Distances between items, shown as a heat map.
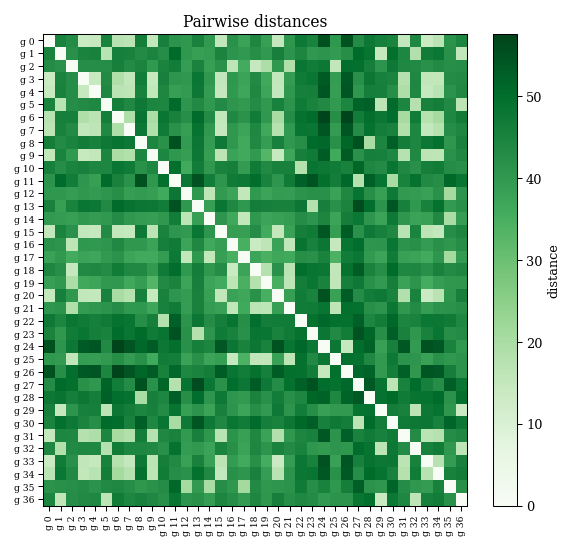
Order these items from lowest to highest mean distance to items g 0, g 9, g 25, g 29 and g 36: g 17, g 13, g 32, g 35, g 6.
g 32, g 6, g 17, g 35, g 13
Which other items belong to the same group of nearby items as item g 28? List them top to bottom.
g 8
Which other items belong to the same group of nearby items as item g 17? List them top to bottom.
g 12, g 14, g 35
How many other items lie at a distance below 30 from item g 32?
4
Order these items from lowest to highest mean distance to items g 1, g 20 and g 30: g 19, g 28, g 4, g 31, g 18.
g 4, g 31, g 19, g 18, g 28
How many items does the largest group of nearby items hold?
11
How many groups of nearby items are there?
9
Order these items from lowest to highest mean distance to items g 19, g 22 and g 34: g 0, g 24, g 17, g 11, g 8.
g 0, g 17, g 8, g 11, g 24
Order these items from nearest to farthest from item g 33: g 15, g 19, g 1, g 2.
g 15, g 19, g 2, g 1
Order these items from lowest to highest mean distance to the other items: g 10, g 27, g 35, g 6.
g 6, g 35, g 10, g 27
